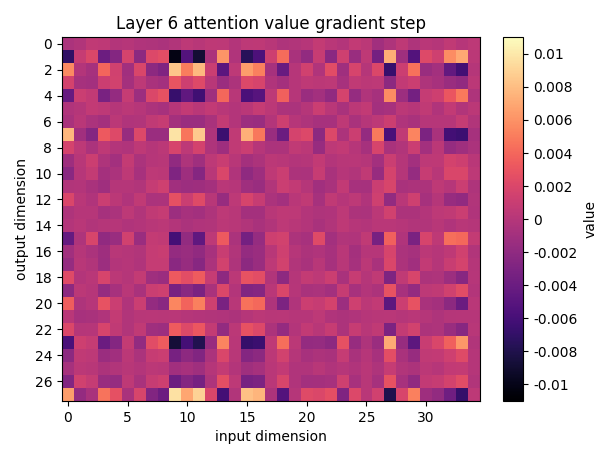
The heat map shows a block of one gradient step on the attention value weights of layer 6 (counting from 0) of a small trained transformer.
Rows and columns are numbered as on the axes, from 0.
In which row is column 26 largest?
7
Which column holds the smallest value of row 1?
9
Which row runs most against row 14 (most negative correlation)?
5
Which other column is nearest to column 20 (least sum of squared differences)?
6
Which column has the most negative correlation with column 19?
25
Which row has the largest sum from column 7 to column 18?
27
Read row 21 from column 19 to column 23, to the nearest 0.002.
0 0 0 0 0
